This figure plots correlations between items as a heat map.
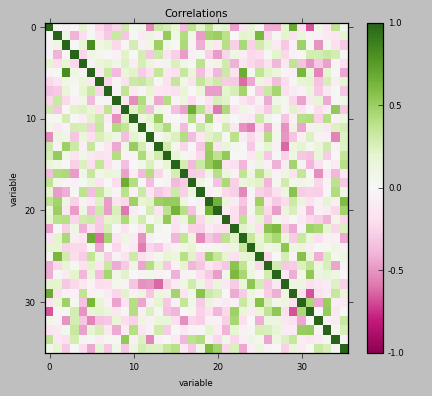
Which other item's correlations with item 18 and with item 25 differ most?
1
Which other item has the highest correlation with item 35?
19
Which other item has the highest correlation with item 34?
9
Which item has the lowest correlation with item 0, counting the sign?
31
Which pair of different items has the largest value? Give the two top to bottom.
2, 5
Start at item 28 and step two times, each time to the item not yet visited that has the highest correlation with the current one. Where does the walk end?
23
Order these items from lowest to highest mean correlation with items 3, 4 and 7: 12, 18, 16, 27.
16, 12, 27, 18
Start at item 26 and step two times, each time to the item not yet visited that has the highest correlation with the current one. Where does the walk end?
27
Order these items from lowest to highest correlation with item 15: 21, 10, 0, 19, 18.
21, 10, 0, 18, 19
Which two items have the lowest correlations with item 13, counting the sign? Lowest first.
28, 8
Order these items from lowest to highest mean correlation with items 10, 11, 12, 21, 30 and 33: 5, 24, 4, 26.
24, 4, 26, 5
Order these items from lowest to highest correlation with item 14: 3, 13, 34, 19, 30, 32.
30, 3, 34, 32, 13, 19
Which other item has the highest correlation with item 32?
22
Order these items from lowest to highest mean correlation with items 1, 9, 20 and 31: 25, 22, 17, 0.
0, 22, 17, 25
